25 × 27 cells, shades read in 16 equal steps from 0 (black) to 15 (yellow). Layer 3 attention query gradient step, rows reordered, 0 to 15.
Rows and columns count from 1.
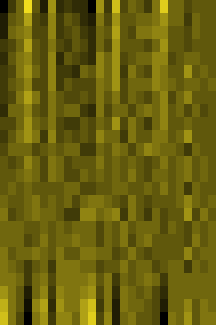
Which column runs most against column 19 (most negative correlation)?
17
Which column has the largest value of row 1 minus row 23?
4
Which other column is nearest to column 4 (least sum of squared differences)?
21
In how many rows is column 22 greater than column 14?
6
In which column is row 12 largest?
19
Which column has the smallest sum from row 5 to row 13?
1
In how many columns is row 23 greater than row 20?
14
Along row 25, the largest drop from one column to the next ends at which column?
13
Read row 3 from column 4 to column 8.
9 5 5 9 4
